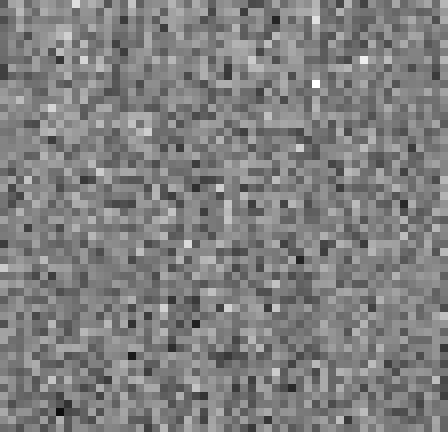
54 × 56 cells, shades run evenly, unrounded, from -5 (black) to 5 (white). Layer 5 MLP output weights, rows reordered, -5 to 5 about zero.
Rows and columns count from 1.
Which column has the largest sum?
9
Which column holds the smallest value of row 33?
38
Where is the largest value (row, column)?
11, 40
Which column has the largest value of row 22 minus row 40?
13
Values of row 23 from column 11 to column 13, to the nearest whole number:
-3 -2 0
